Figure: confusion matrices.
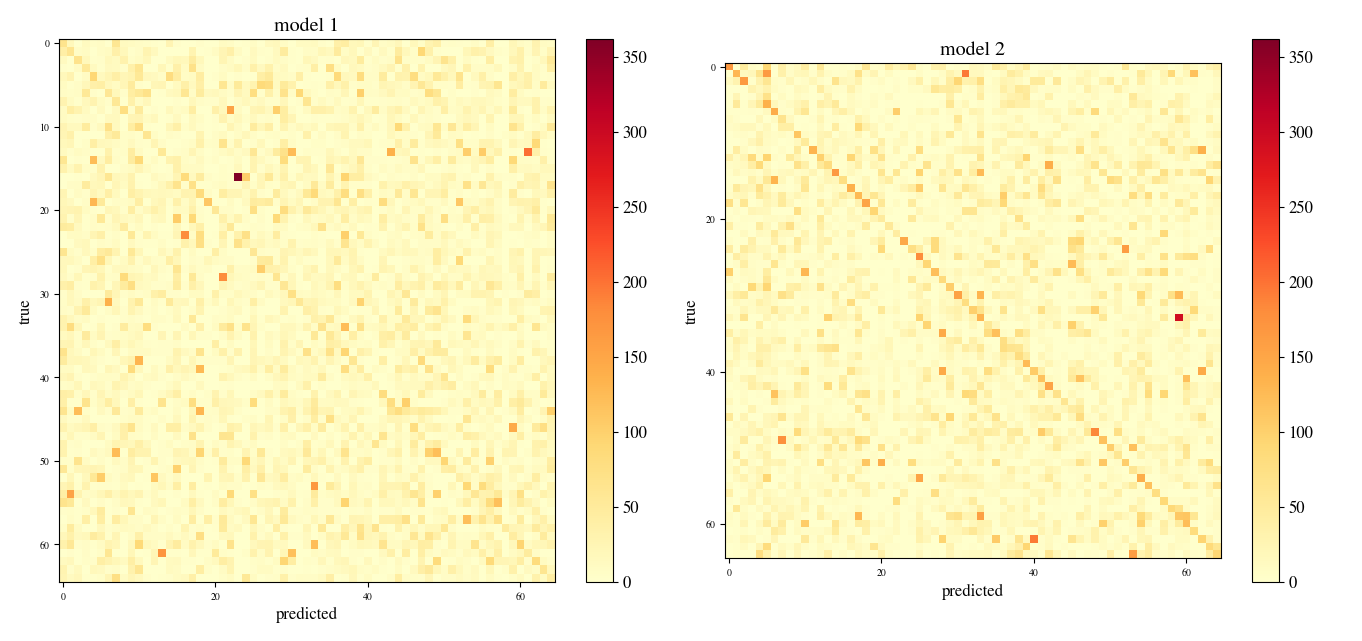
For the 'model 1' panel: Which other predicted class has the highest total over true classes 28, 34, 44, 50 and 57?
21
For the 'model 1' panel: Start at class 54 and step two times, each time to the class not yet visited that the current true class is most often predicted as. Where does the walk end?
47
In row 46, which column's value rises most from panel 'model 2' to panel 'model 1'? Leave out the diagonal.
59
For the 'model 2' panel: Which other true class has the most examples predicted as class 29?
46
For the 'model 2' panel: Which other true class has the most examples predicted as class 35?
62
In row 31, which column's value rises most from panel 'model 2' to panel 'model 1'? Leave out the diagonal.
6
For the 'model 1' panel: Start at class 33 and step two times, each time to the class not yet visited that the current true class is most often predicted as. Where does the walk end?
55
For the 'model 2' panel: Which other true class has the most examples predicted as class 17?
59
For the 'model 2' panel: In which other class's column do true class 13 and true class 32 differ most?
42
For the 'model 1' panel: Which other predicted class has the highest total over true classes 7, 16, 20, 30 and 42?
23
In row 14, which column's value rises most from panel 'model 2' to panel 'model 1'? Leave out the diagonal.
4
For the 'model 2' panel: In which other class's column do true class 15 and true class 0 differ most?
6
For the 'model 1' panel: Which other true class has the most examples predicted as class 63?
46
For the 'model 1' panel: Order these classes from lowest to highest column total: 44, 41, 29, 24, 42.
41, 24, 42, 44, 29
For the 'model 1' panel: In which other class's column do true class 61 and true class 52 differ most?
13
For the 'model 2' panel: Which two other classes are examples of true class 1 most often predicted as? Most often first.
31, 5
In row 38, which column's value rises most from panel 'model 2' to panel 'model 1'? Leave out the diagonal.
10
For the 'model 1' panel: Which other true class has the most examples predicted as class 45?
43
